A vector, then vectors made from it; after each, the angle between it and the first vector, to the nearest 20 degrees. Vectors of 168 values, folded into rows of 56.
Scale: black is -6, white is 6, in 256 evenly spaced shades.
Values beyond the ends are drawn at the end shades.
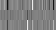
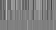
80 degrees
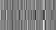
80 degrees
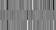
20 degrees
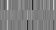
160 degrees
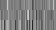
120 degrees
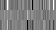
160 degrees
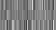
60 degrees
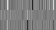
160 degrees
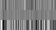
100 degrees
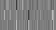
100 degrees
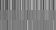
60 degrees
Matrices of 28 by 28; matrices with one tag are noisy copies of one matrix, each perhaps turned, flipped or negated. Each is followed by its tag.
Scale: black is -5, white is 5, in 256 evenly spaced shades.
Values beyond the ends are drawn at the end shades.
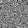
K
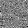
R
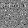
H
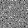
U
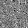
R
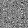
H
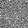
U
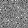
U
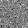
K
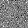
U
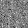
R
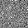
U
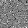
K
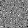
K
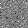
U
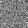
K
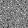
U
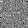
K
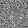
U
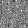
R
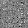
H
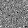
K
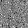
R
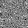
R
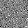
K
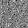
R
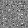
H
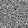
K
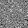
U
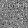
H
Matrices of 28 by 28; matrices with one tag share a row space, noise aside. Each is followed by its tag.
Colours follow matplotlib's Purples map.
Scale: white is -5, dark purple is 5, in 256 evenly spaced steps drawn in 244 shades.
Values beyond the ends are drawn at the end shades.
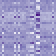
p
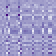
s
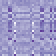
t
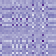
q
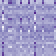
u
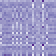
q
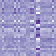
p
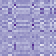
t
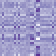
p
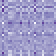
u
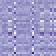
t
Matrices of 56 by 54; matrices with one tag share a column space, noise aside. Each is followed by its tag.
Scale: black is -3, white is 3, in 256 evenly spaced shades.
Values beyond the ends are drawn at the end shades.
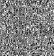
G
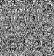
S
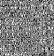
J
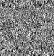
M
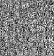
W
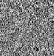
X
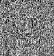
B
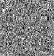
S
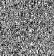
M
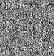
W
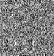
S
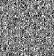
J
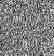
S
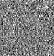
J
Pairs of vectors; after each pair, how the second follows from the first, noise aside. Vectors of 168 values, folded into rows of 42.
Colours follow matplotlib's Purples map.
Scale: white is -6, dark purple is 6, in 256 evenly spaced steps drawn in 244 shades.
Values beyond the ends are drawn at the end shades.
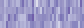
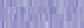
reversed, shrunk.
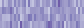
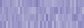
wrapped around, shrunk.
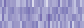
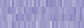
reversed, shrunk.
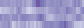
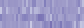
partly zeroed.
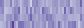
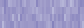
reversed, negated, shrunk.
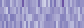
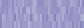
wrapped around, shrunk.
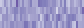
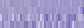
partly zeroed.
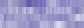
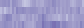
reversed, shrunk.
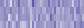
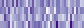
wrapped around, scaled up.
